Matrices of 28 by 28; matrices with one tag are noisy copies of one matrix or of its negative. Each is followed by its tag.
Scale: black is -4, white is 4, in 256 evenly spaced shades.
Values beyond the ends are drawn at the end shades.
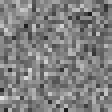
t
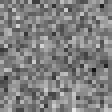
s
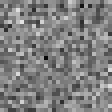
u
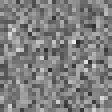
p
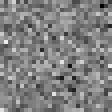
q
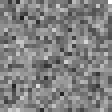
q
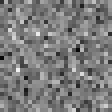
u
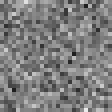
s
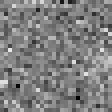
s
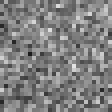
t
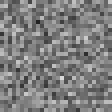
q
